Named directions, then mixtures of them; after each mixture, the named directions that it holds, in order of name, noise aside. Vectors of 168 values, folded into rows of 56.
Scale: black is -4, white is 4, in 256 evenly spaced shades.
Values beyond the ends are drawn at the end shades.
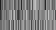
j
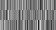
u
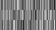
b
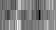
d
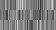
d, u.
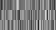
b, j, u.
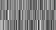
u.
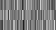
b, u.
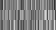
b, j.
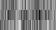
d, j, u.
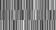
b, j.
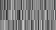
j, u.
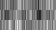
d.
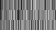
j.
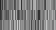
d, j.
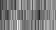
d, j.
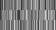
b, j.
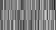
b, j.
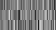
b, j, u.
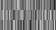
b.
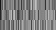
j.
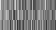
b, d, j.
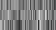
b, d, u.
